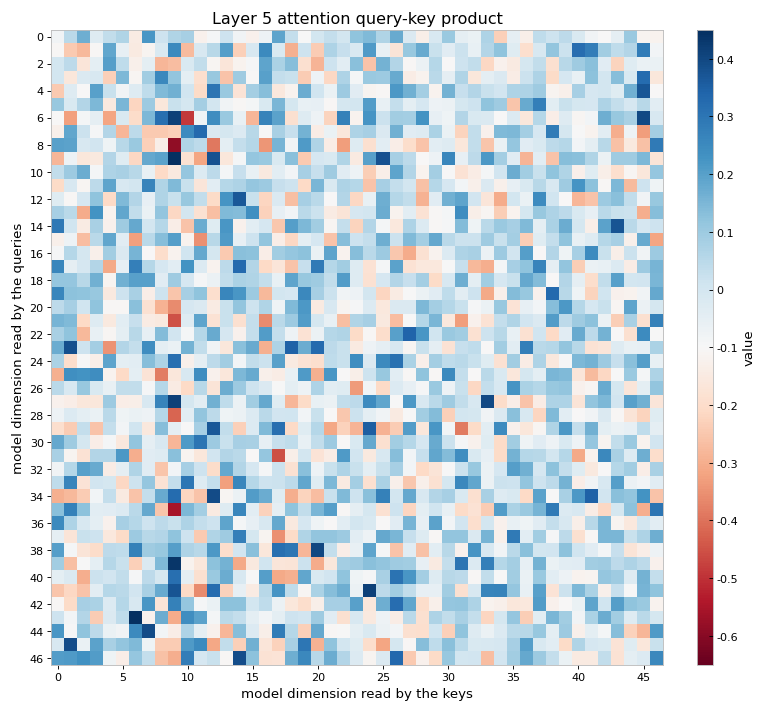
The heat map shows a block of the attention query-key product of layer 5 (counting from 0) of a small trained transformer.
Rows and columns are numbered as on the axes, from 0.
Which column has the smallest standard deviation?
39
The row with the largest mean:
18
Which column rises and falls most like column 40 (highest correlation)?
41
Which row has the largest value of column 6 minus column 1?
43
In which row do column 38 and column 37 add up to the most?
35
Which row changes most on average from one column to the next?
29
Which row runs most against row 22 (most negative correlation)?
32
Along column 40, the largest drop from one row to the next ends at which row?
12
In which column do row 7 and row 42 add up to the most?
26
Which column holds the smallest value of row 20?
9
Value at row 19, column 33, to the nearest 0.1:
-0.3
